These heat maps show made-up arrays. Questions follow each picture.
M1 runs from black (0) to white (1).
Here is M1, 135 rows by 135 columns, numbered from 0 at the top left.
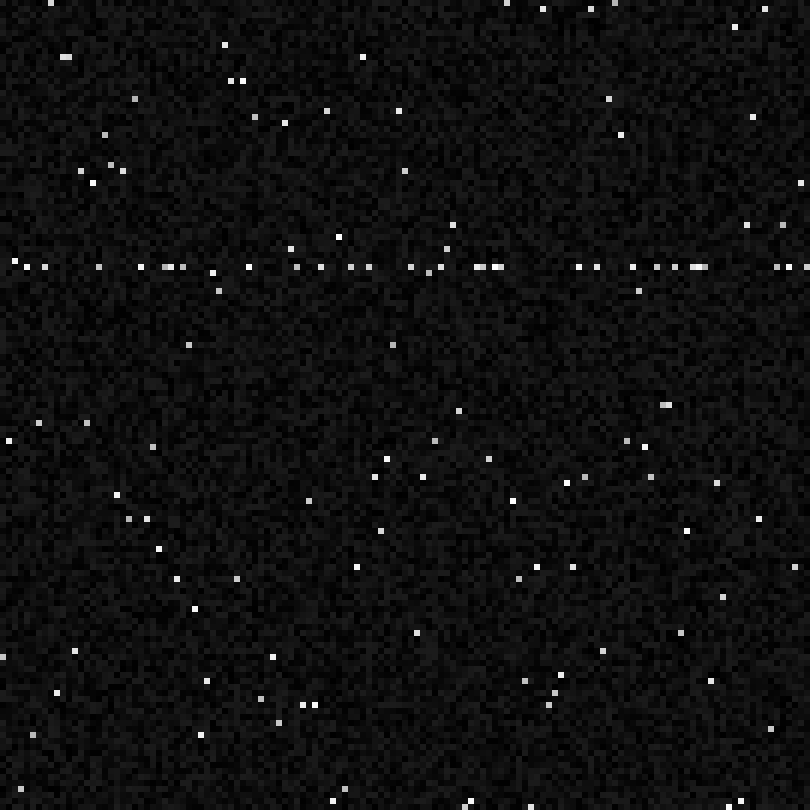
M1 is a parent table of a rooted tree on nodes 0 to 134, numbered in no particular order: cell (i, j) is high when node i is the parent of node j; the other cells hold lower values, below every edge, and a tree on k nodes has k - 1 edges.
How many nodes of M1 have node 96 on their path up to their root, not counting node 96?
7
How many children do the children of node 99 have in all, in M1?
1
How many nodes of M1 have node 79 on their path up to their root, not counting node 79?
8
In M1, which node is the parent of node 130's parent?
7
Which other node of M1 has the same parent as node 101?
22
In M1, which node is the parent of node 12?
108
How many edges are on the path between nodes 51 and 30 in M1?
3
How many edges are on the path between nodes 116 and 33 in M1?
4
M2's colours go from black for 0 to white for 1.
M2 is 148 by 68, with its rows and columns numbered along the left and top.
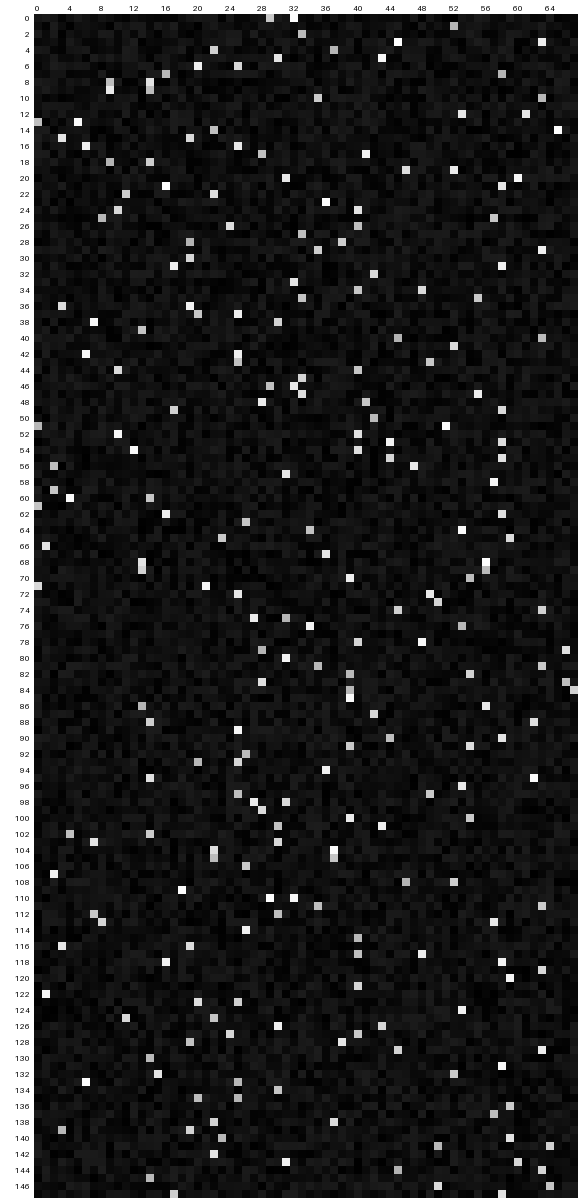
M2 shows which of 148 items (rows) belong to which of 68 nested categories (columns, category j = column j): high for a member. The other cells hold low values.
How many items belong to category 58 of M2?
11
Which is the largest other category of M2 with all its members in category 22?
37
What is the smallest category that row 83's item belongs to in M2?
66
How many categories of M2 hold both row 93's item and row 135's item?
2
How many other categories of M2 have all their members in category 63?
2
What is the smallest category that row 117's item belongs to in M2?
48
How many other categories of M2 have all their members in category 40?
4
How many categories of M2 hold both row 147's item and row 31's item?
2
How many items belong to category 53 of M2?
5
